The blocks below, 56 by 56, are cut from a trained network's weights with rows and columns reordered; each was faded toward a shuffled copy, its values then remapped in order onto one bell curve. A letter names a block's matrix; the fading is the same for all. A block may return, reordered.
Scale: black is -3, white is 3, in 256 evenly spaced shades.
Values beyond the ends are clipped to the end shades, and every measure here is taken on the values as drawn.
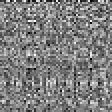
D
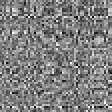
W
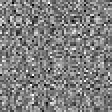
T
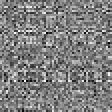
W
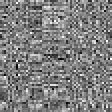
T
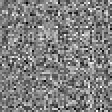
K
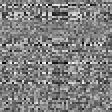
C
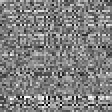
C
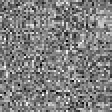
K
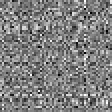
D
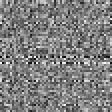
W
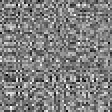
T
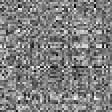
D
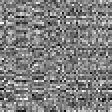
T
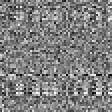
W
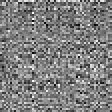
D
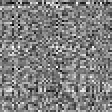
D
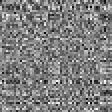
W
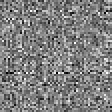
K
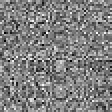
D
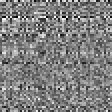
C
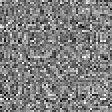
K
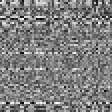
C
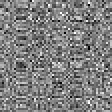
T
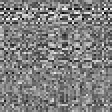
C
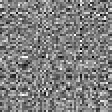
D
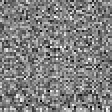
K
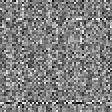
T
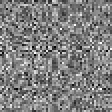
D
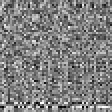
T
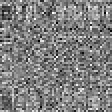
K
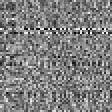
T
